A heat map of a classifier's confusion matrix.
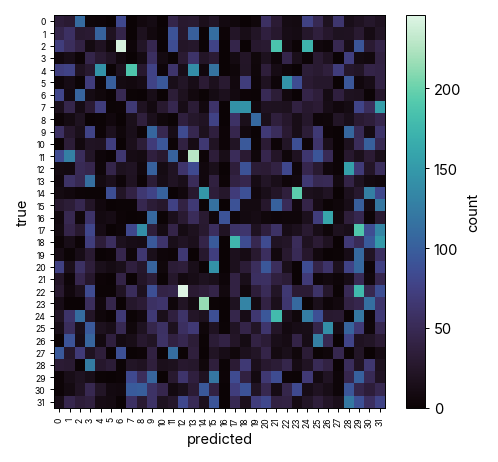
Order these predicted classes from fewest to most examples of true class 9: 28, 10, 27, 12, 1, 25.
27, 1, 10, 25, 12, 28
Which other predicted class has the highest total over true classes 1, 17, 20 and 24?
29
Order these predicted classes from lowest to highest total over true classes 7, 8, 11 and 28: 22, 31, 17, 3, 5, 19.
5, 22, 19, 3, 31, 17
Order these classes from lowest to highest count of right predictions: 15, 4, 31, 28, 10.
28, 31, 10, 15, 4
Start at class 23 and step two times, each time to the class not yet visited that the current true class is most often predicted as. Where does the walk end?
30
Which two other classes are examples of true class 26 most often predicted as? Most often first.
25, 3
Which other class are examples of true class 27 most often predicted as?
11
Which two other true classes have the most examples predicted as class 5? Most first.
14, 10
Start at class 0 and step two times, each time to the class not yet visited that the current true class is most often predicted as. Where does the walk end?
6
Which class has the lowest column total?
16
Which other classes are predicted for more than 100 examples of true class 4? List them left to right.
7, 13, 15
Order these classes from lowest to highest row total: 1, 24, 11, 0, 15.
0, 1, 15, 11, 24
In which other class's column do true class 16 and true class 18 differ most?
17
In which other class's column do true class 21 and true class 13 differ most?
3
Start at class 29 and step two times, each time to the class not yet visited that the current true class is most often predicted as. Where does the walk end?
31
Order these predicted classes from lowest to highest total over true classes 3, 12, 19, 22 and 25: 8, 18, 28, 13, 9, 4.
4, 8, 18, 13, 9, 28
